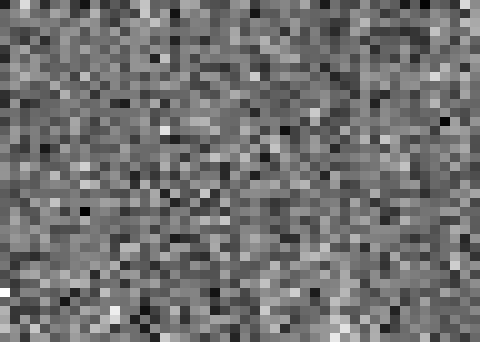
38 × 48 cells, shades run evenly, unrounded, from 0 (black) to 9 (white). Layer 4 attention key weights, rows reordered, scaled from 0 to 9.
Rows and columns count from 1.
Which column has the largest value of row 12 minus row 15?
44
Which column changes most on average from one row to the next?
9
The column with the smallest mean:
42
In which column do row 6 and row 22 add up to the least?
43
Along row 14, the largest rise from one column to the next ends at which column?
46
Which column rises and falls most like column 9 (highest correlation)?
41
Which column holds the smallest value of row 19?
23
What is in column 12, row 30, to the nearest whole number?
6
